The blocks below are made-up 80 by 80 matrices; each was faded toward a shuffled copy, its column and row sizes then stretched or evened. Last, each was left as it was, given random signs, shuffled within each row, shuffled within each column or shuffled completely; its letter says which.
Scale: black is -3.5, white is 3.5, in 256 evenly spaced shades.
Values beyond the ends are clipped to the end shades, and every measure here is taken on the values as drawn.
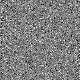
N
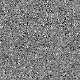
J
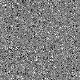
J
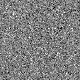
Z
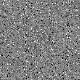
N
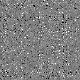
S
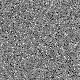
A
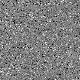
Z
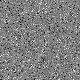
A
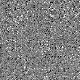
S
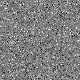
Z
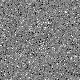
A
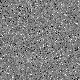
A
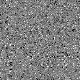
S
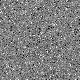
A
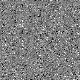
S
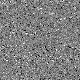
Z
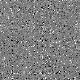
J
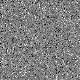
N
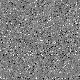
Z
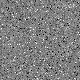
A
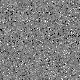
Z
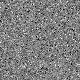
A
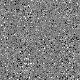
J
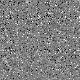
J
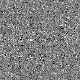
J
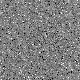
A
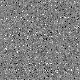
J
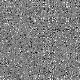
S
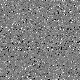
Z
